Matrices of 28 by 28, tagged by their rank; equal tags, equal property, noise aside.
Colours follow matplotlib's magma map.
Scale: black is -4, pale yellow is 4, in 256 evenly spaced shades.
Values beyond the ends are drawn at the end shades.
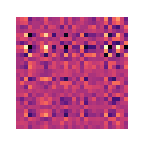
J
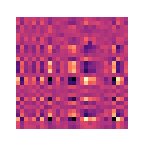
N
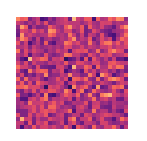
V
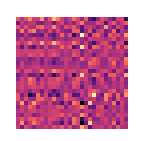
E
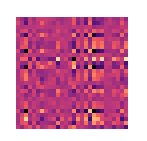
J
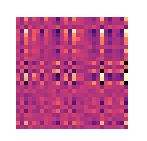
N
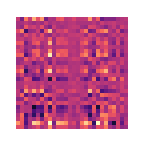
J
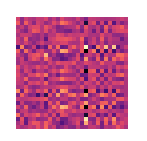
J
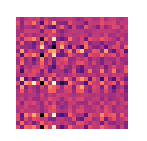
J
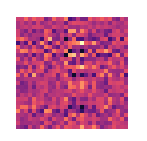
E
